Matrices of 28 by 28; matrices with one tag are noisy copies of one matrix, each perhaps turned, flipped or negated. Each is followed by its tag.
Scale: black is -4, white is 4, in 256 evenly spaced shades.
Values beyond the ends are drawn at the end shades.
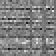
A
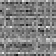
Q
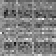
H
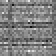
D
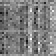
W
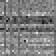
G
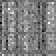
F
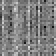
Q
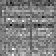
W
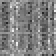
F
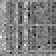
W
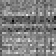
G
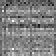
W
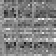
H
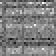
F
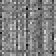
Q
